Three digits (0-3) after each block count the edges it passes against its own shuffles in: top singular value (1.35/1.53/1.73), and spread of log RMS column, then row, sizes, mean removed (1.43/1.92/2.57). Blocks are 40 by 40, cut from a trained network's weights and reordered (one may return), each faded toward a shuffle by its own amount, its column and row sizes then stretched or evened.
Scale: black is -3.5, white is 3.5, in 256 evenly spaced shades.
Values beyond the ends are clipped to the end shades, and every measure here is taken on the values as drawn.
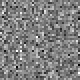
2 2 0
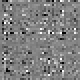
2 2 3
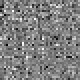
1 0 3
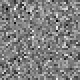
1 1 0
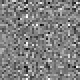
3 2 1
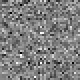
1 1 1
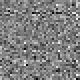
3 2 1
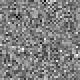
0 0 0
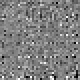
1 2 2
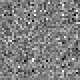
1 1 1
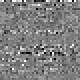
1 0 3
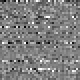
1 0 3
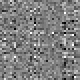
3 2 1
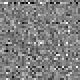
1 1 2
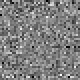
0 0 2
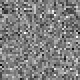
2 1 0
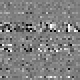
1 1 3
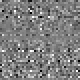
1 1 3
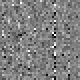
2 2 0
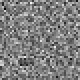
3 0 0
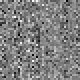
0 2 0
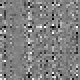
1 3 1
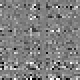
1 2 3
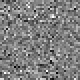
1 1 1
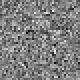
0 0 0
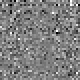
0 2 2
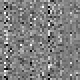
1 3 0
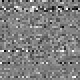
1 0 3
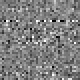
1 0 2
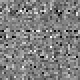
0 1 2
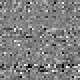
0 1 3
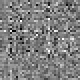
3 1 2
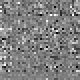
1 2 3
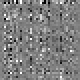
3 3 2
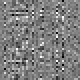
3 3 0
